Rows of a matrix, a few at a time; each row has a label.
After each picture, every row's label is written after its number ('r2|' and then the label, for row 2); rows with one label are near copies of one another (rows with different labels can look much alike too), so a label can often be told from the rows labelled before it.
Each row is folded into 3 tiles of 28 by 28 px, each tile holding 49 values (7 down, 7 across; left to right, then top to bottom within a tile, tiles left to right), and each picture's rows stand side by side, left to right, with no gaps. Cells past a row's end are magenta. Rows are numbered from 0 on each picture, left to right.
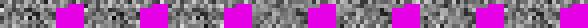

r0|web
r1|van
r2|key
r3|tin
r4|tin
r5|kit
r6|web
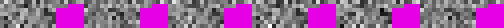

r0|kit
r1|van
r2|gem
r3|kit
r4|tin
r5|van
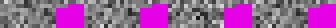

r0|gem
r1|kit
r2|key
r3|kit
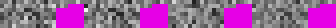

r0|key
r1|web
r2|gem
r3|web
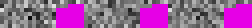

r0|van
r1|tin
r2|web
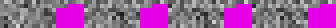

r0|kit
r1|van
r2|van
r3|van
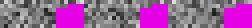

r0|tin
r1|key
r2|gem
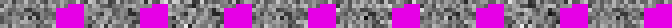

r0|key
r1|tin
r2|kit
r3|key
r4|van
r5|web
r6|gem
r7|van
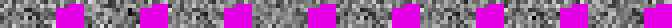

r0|key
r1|gem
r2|web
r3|kit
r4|key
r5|web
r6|van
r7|tin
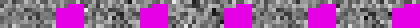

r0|key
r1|web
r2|gem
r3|key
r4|van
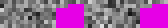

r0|van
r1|gem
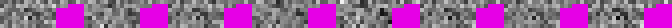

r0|van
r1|kit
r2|key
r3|gem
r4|gem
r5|key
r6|key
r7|key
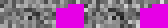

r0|van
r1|key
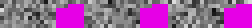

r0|web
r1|gem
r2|tin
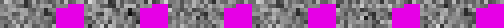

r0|gem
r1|gem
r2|web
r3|gem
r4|van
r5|kit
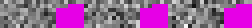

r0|kit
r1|key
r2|kit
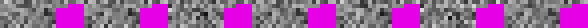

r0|gem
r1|tin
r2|web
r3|tin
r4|gem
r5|van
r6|tin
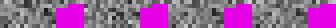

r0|gem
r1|web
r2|tin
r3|tin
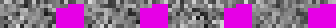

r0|kit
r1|gem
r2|key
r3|tin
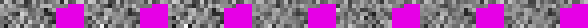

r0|tin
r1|kit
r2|kit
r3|kit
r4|web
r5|tin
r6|gem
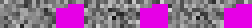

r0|kit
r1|van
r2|web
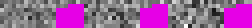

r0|van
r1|key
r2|kit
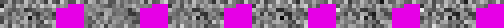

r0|van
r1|tin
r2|van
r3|key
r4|web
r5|web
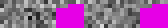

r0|van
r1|kit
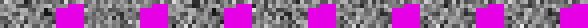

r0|gem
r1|van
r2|gem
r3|web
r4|kit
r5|kit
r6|kit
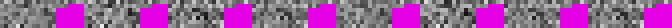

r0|kit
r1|kit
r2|key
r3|key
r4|gem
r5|gem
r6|van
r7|key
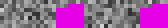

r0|web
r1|kit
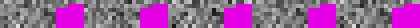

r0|kit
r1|web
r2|tin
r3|gem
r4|kit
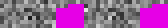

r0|key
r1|web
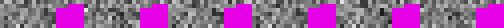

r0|kit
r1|web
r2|tin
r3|kit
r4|gem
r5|van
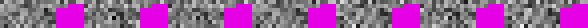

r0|tin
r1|key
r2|van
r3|tin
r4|kit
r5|web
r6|kit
